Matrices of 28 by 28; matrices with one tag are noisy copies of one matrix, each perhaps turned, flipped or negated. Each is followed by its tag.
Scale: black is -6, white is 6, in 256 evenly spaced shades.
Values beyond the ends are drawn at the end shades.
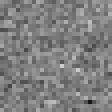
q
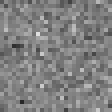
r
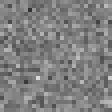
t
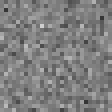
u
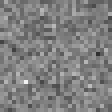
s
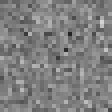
q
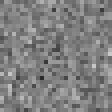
q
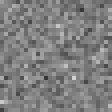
t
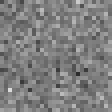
r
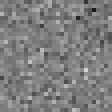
u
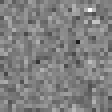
q
